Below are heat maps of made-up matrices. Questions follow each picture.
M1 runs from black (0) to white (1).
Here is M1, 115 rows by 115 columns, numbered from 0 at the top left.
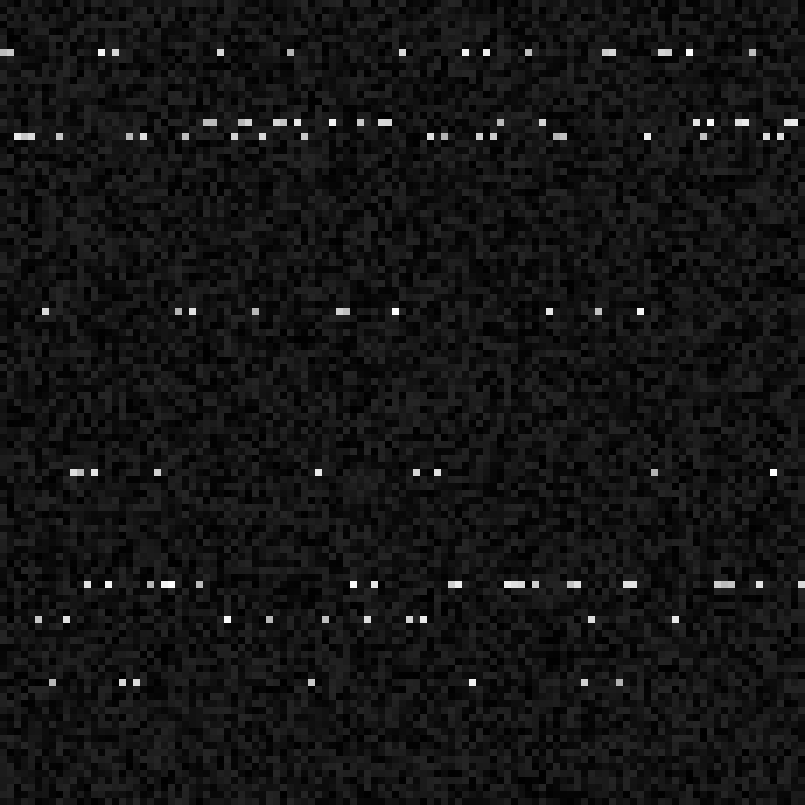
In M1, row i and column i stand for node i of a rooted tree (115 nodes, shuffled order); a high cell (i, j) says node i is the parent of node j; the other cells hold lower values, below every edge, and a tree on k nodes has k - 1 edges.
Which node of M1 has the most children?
83
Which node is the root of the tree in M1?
97
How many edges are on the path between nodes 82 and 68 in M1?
4
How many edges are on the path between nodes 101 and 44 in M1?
3
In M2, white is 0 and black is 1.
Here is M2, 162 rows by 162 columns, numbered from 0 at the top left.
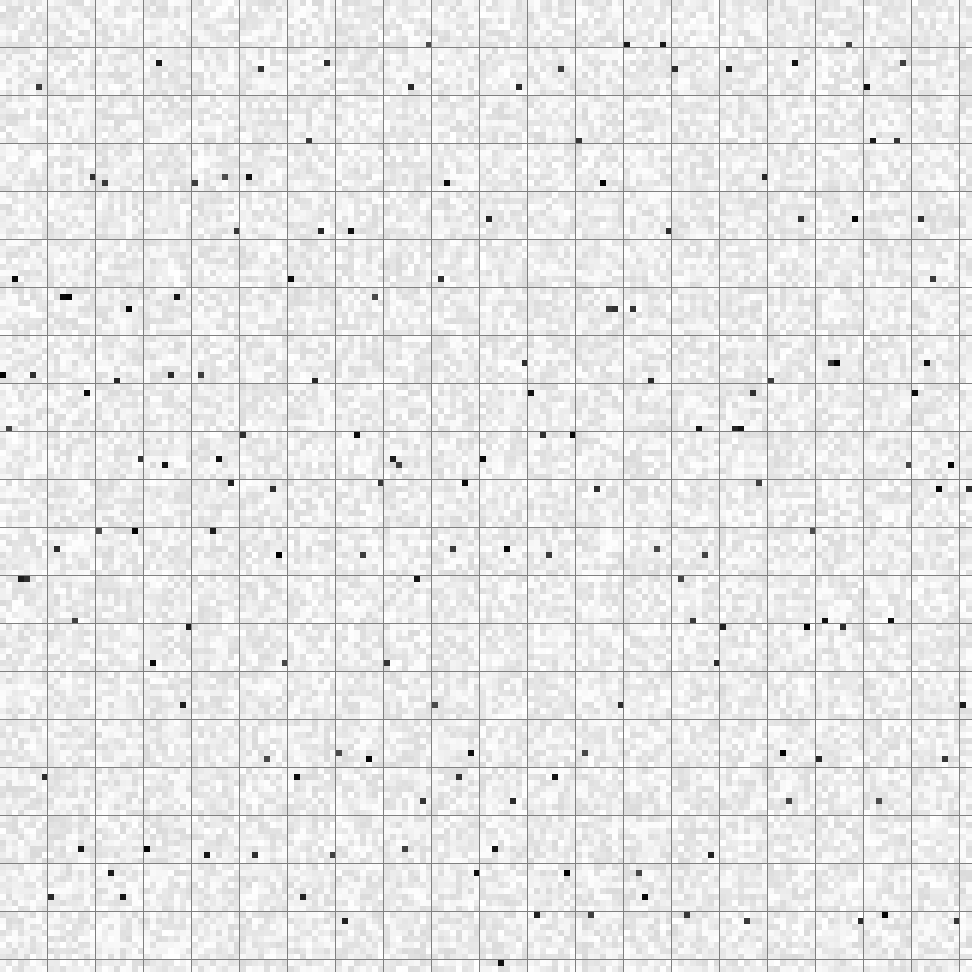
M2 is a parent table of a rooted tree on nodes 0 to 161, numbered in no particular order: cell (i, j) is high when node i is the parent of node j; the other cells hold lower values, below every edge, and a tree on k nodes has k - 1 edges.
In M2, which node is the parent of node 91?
92
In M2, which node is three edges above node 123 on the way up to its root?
129
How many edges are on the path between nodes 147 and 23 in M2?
4
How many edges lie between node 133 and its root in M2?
3
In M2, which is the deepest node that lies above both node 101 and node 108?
76
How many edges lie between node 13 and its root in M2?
3
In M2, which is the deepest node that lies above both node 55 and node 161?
36
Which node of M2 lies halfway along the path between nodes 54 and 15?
49
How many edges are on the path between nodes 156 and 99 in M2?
2
